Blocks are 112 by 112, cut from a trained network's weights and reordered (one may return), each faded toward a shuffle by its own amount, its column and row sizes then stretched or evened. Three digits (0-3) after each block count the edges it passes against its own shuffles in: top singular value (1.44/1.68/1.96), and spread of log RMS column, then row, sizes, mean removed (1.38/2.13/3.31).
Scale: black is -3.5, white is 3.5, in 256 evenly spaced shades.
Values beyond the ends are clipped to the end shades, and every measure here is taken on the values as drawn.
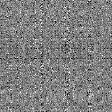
2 2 0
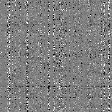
1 3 1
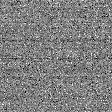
1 0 0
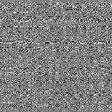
3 0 3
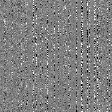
0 3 0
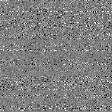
0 1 3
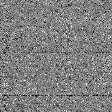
1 1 1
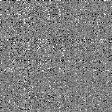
0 2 2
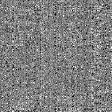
1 2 1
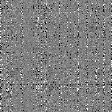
1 3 1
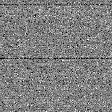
2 0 1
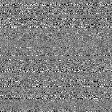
2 0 3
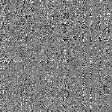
0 3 2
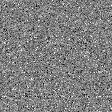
0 0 1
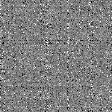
0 2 1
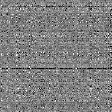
3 2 2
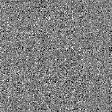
0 2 2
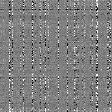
3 3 1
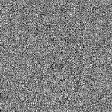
2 1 1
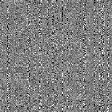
3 3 1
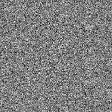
1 1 0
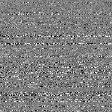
0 0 3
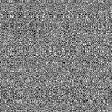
3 1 2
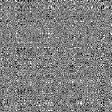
3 2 2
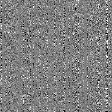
0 3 1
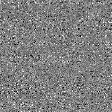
0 1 2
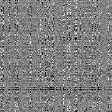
3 3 1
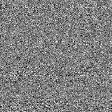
2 0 2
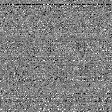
2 0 2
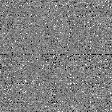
0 1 2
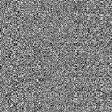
3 2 0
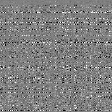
1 2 3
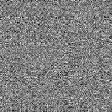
3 0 2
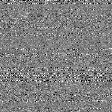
0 0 3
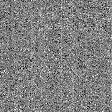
0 0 1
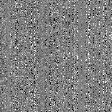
0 3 0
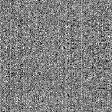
1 1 1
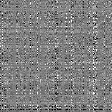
3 3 2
